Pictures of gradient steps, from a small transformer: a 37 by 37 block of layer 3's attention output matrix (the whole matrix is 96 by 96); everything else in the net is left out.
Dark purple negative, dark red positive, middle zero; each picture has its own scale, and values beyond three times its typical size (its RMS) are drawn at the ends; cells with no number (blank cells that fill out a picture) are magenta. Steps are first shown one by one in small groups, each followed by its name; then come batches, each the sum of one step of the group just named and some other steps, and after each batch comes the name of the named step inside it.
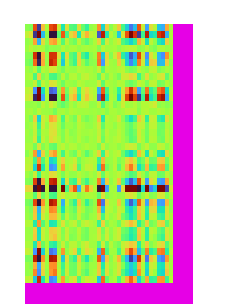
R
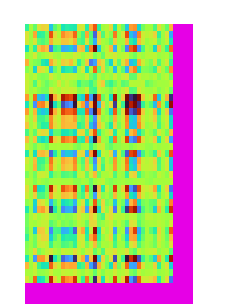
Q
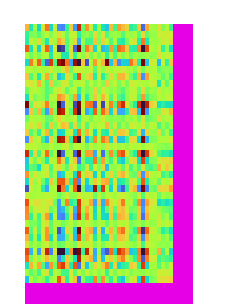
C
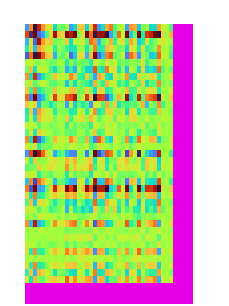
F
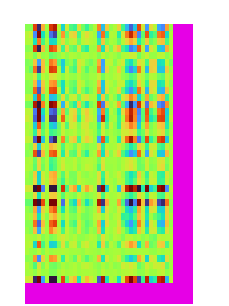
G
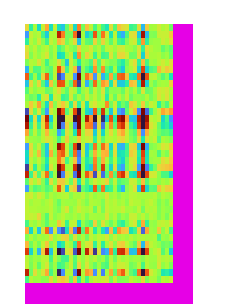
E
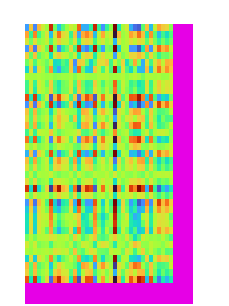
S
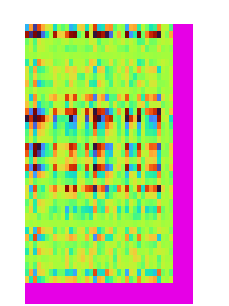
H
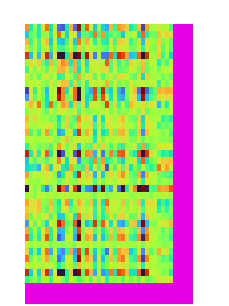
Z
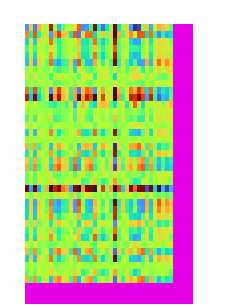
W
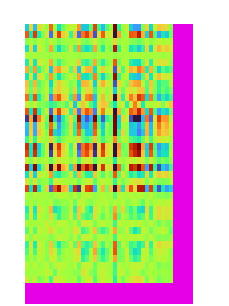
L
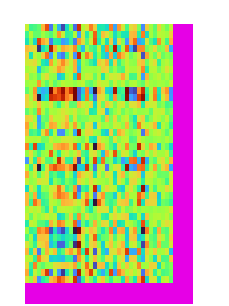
Z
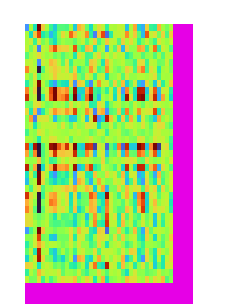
H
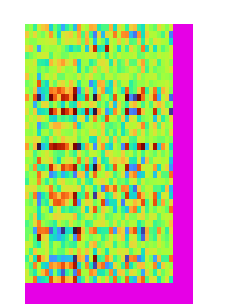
Q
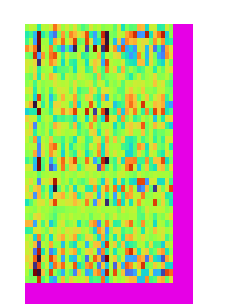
R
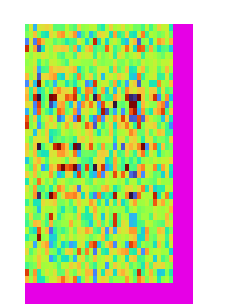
E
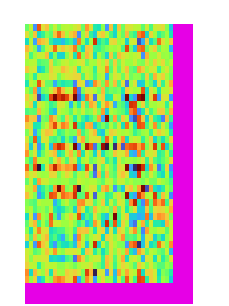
Z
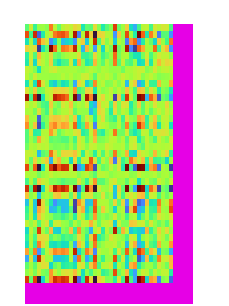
W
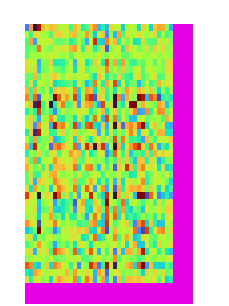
W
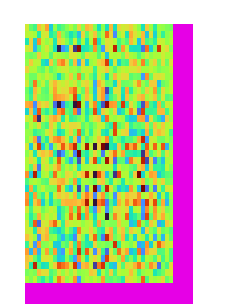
C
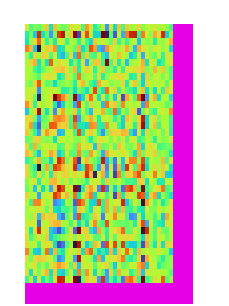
C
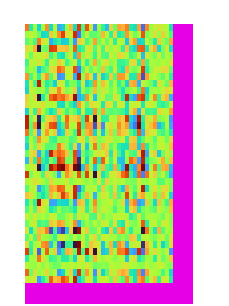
E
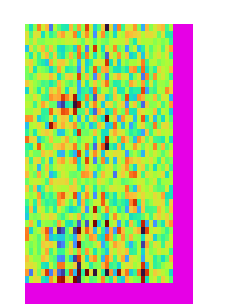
Q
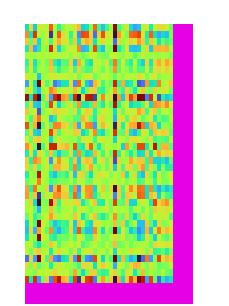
S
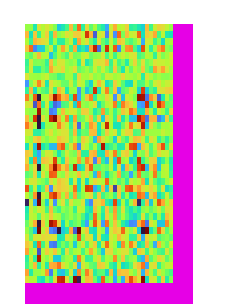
S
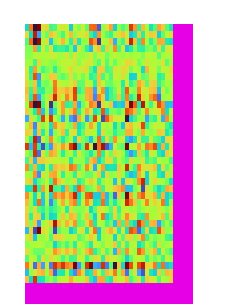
H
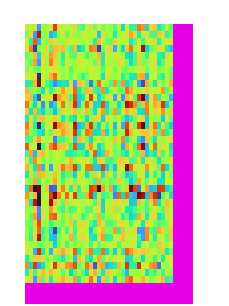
R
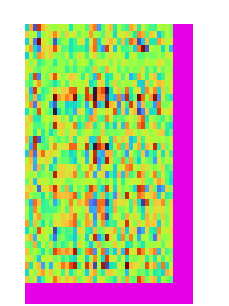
F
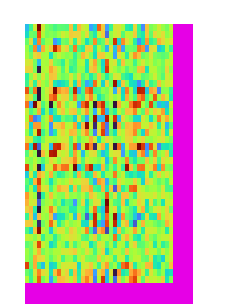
G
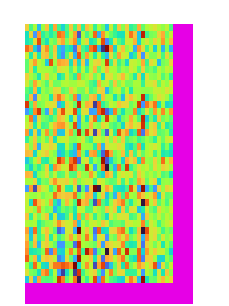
C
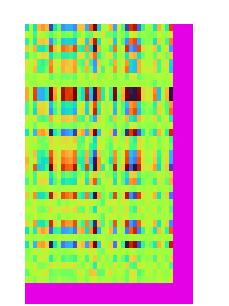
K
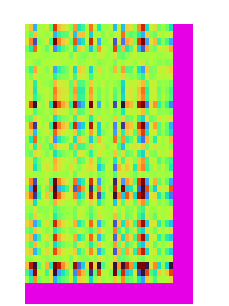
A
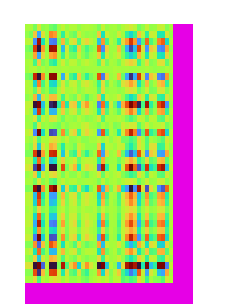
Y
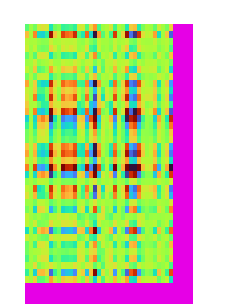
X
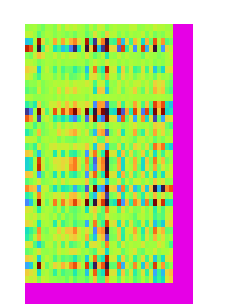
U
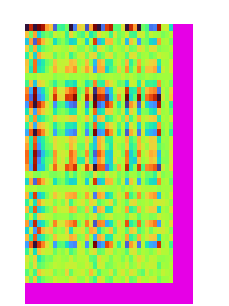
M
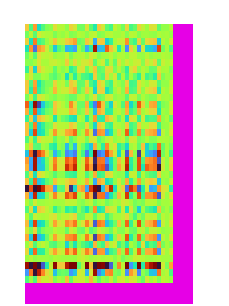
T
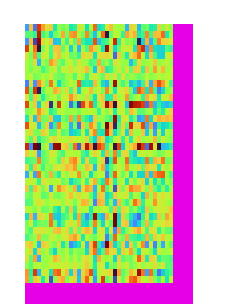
M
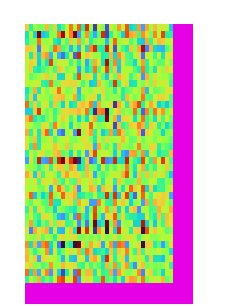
U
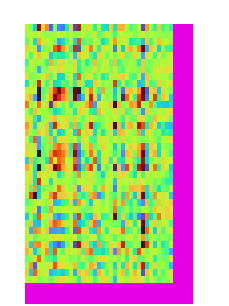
A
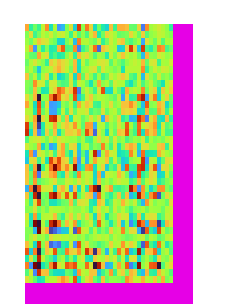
T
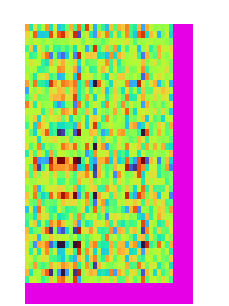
X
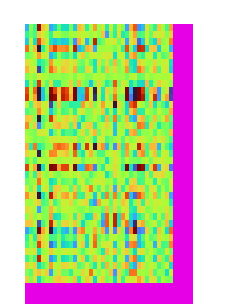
K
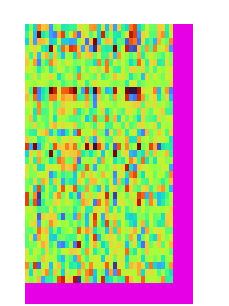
K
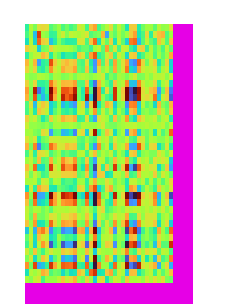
K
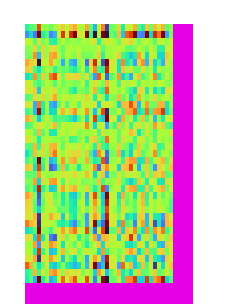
Y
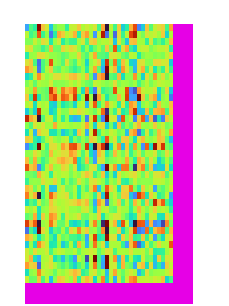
K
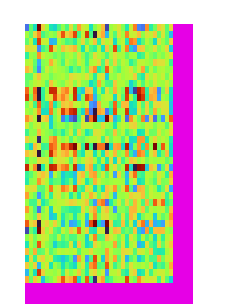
X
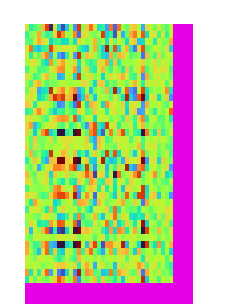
K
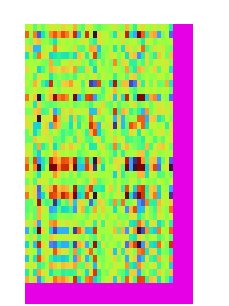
X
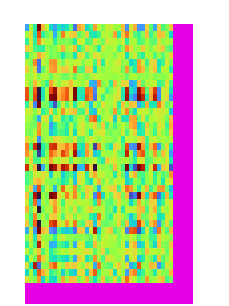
X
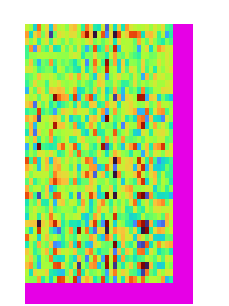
A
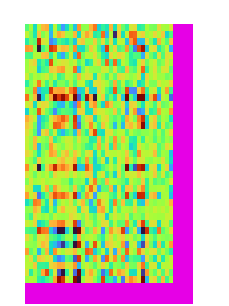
K
